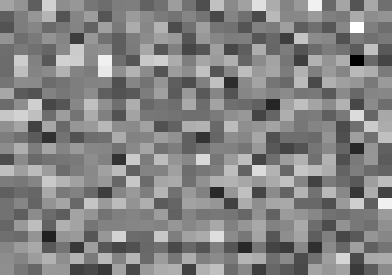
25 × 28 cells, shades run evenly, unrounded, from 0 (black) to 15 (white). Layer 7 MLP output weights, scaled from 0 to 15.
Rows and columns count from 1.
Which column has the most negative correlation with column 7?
12
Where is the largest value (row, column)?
3, 26
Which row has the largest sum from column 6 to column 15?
6
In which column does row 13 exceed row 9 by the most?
9
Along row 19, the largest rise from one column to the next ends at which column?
28
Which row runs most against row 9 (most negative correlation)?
7
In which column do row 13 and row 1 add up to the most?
19
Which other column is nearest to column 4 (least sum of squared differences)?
20
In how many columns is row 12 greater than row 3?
20
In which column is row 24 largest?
25
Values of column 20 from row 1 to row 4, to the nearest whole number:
10 11 7 6
